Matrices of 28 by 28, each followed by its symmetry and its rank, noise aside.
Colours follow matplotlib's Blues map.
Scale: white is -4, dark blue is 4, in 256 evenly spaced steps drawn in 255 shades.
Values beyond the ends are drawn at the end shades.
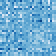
no symmetry, rank four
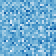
no symmetry, rank eight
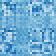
antisymmetric, rank four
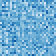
antisymmetric, rank eight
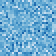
antisymmetric, rank eight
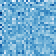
antisymmetric, rank four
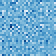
antisymmetric, rank four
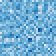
symmetric, rank six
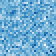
symmetric, rank eight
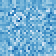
symmetric, rank six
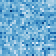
no symmetry, rank eight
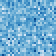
antisymmetric, rank four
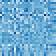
no symmetry, rank four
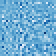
antisymmetric, rank four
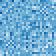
symmetric, rank eight
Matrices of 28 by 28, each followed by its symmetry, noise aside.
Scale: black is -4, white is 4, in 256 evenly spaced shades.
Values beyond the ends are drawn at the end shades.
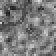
symmetric.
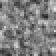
antisymmetric.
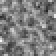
same after a half turn.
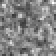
no symmetry.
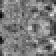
mirrored top to bottom.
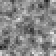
symmetric.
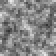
same after a half turn.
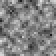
symmetric.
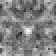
mirrored left to right.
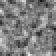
antisymmetric.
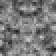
mirrored left to right.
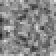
mirrored top to bottom.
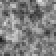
antisymmetric.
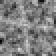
symmetric.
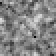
symmetric across the other diagonal.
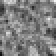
antisymmetric.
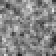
no symmetry.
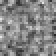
mirrored top to bottom.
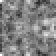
mirrored top to bottom.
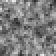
same after a half turn.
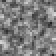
same after a half turn.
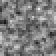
same after a half turn.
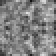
mirrored top to bottom.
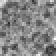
symmetric.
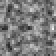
mirrored top to bottom.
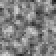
no symmetry.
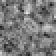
symmetric across the other diagonal.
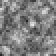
symmetric across the other diagonal.
